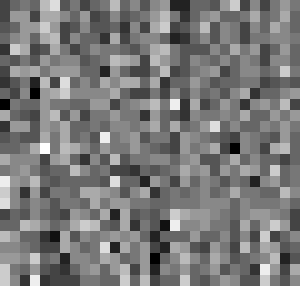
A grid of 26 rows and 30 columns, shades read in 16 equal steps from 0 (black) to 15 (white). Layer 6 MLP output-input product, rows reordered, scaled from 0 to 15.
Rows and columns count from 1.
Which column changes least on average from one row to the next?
20
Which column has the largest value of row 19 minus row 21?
1
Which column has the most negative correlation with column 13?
6
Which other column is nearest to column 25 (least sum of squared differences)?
8
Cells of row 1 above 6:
15
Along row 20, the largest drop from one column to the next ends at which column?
12
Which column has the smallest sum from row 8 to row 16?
4
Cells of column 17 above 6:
12
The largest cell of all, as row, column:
14, 5
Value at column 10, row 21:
11
